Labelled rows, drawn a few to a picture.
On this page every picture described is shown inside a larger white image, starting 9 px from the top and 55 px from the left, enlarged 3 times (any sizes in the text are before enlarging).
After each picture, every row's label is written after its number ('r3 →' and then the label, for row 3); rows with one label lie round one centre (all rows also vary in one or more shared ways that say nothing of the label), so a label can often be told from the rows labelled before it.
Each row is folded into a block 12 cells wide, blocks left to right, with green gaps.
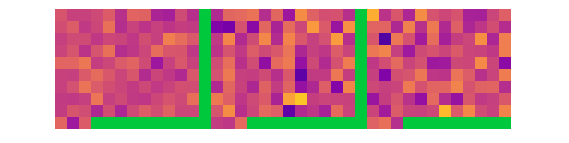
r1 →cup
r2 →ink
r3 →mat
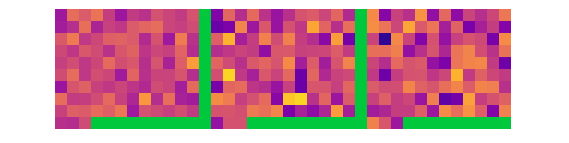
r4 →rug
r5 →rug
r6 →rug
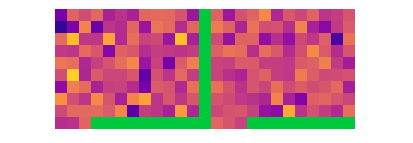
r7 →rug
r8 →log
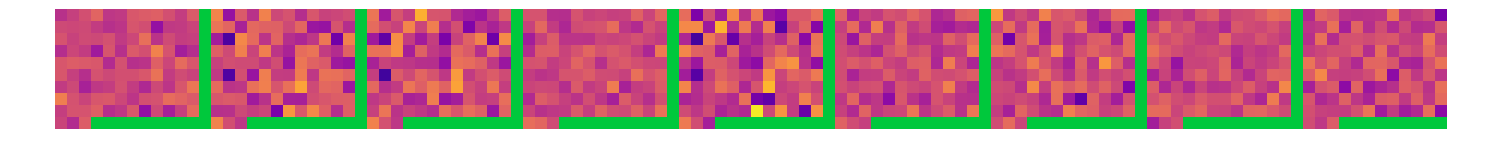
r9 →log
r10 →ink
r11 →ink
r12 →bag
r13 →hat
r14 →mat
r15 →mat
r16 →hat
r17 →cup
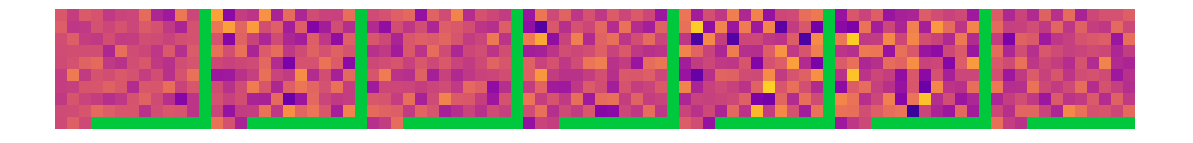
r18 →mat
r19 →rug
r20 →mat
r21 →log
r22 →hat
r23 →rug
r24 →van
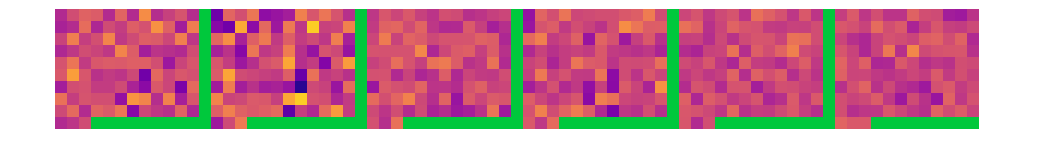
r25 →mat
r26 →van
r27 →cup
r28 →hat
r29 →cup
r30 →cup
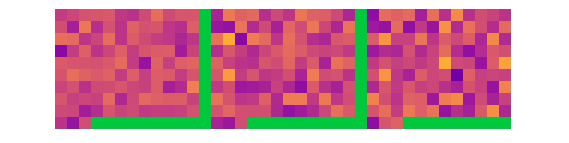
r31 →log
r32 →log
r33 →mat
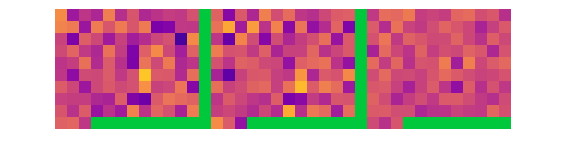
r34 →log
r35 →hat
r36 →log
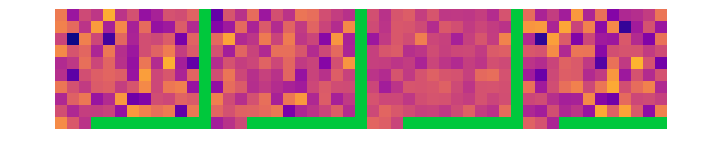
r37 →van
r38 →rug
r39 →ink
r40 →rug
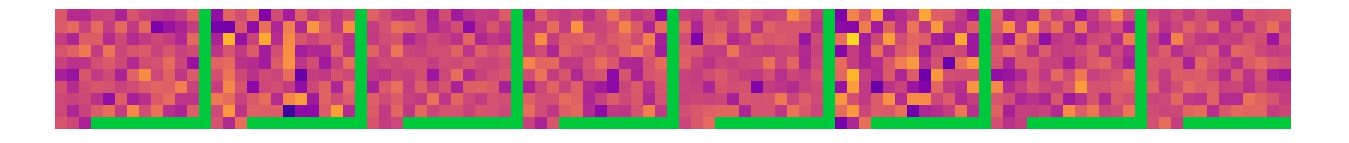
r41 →rug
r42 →ink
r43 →rug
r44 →cup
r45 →van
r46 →log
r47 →hat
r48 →van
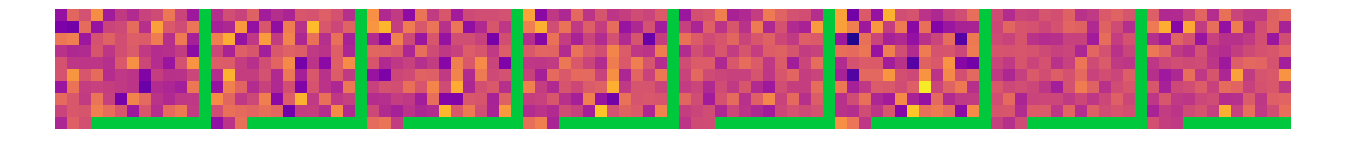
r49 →van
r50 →rug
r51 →bag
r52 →bag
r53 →log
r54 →ink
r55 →hat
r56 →hat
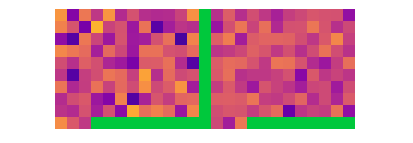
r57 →ink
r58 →cup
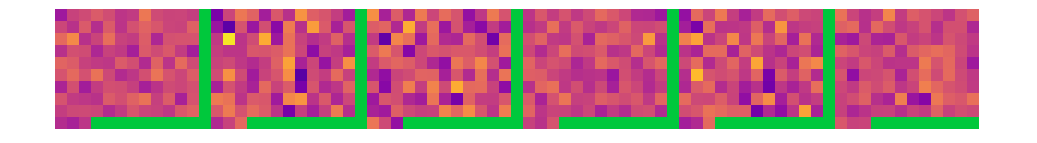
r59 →log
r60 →ink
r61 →mat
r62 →cup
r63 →rug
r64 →cup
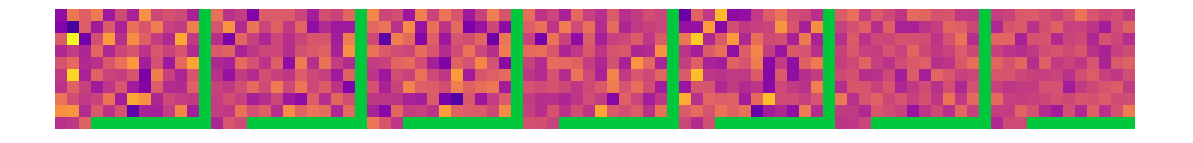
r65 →log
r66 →mat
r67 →mat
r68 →mat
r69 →rug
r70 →cup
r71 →log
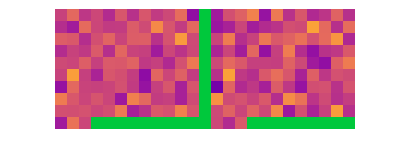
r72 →mat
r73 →mat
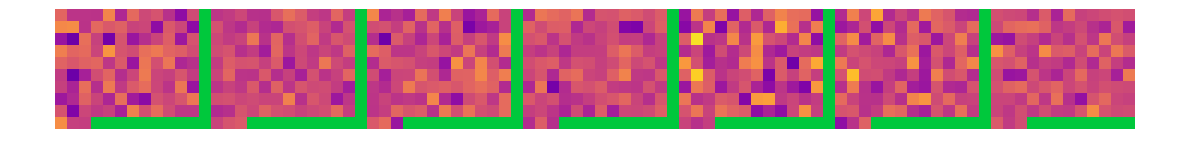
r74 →cup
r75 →mat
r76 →mat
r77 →log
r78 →bag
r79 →log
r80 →cup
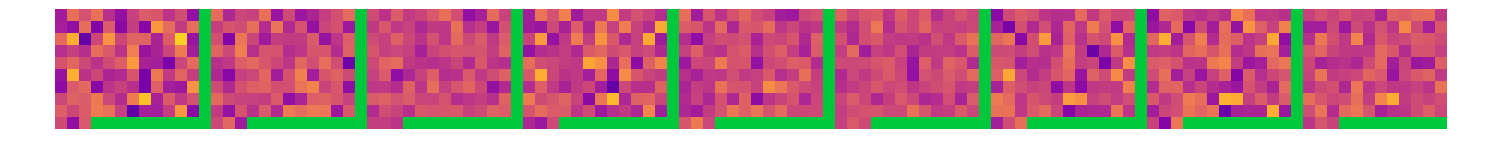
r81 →cup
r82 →rug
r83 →mat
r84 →log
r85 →mat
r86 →mat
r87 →ink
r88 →cup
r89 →ink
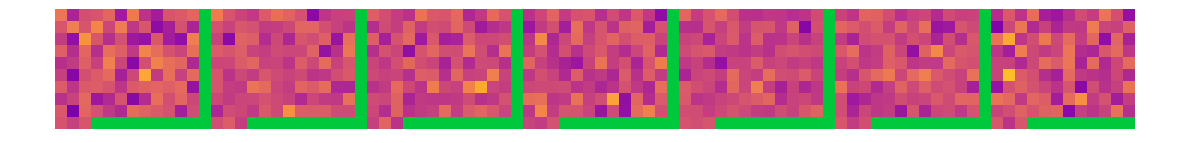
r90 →rug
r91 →mat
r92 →mat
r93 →ink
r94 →ink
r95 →log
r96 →rug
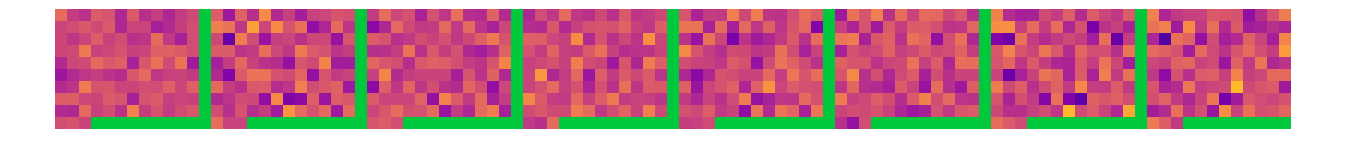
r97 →rug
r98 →van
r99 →mat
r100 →rug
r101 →hat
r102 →log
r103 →bag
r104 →mat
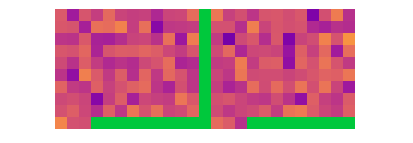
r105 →ink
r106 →mat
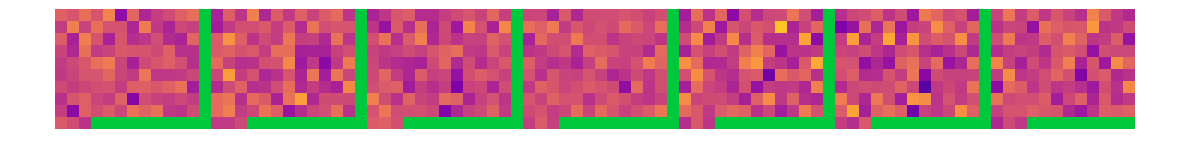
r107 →rug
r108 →hat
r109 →ink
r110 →bag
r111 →bag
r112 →ink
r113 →bag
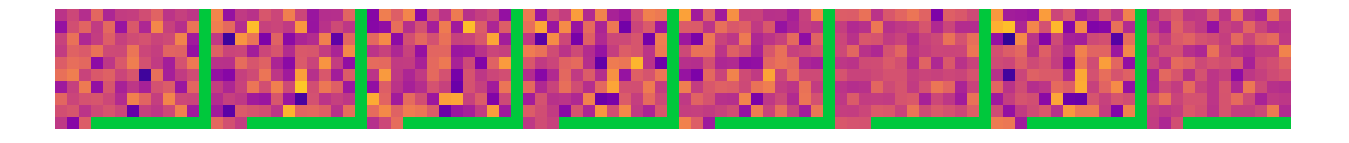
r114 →cup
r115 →mat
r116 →mat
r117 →hat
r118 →ink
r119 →mat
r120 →bag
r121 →mat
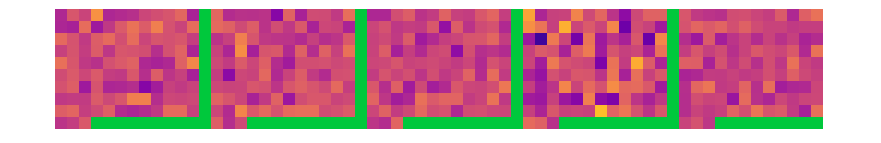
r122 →van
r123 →rug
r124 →hat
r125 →mat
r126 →bag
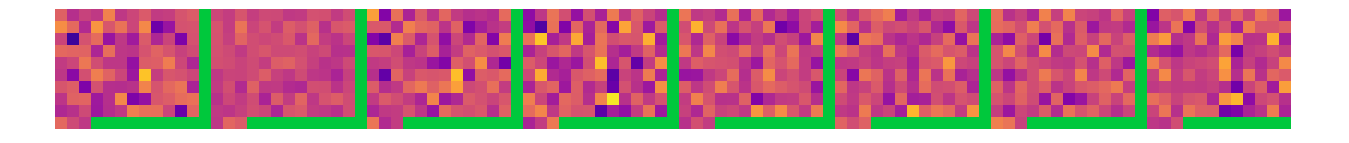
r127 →log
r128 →van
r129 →ink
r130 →ink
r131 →rug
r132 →van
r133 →cup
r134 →hat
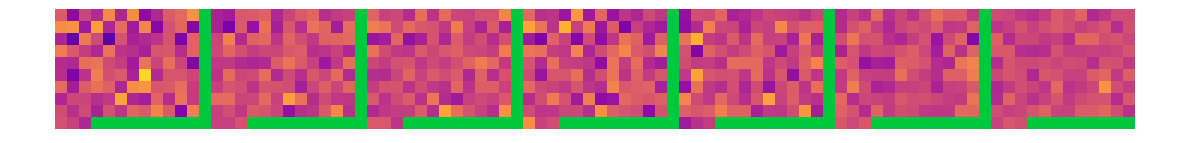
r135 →hat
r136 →ink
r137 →bag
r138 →cup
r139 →rug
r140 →bag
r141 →mat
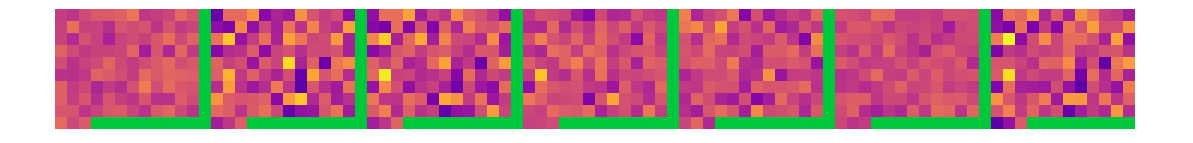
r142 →hat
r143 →log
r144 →log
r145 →rug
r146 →rug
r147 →log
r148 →log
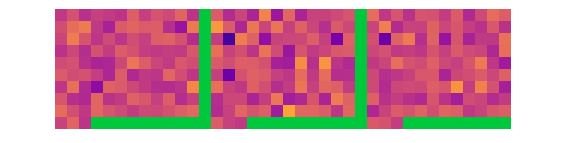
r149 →bag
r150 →van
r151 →mat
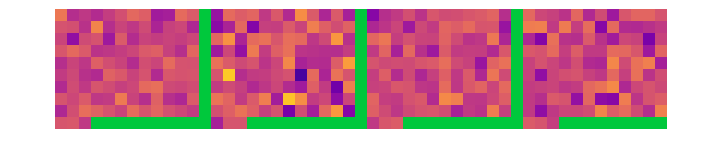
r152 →mat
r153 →mat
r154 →hat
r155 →bag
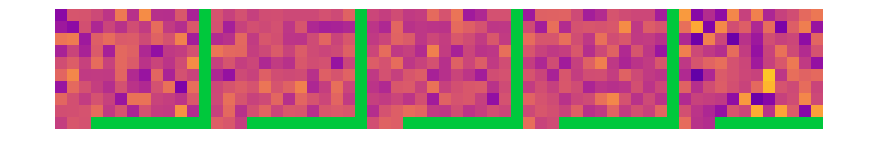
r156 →mat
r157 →ink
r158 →mat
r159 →van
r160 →hat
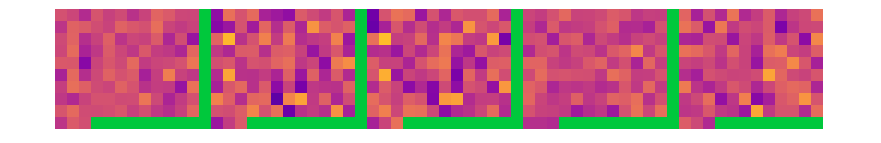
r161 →bag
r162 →rug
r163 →hat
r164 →log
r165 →log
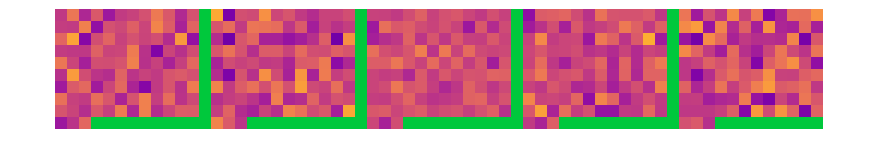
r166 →bag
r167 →ink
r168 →cup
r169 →hat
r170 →hat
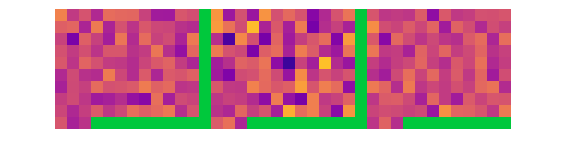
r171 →mat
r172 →mat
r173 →van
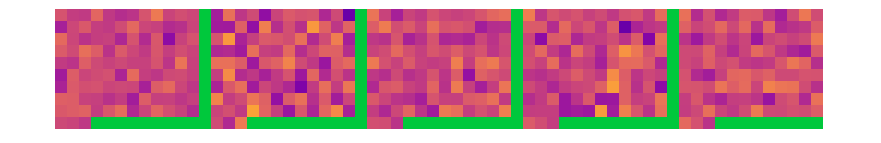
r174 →rug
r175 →cup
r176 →bag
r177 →log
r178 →mat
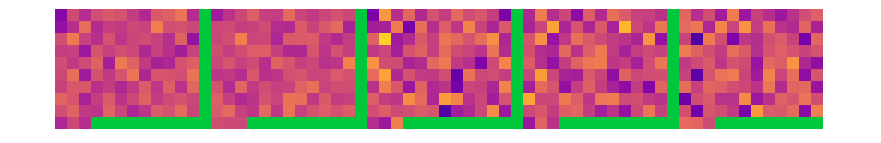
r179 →hat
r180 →hat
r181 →cup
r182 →bag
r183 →van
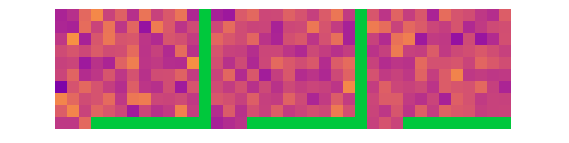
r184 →ink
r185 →hat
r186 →rug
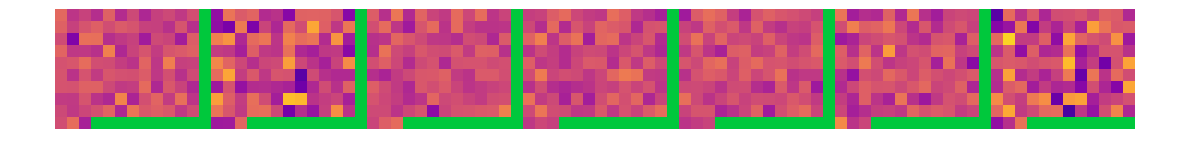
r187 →van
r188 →van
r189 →ink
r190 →log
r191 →log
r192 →cup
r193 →hat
